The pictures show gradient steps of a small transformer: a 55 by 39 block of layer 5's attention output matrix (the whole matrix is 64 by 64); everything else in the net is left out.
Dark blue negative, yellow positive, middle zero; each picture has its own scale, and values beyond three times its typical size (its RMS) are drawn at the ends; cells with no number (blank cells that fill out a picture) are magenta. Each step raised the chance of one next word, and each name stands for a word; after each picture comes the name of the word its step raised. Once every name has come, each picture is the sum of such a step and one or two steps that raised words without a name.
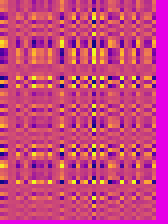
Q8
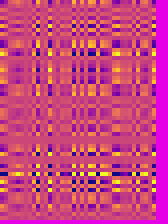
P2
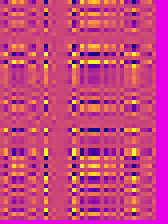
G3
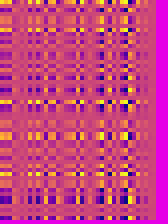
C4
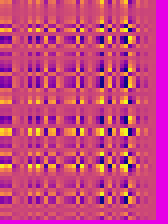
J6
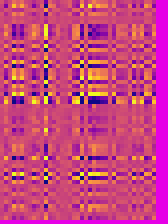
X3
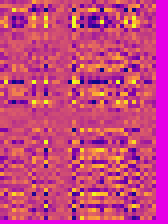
X3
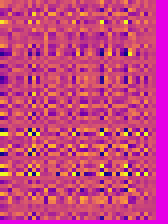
P2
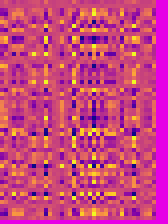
J6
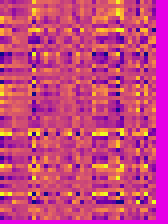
J6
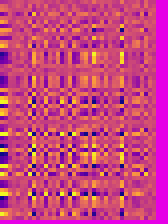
J6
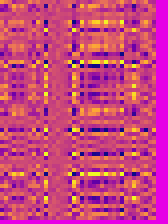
G3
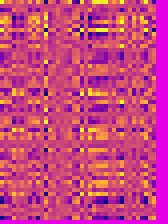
C4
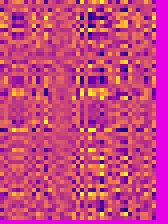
G3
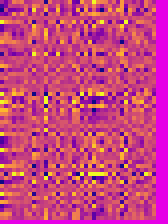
P2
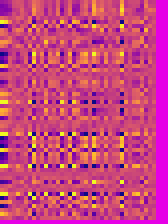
J6
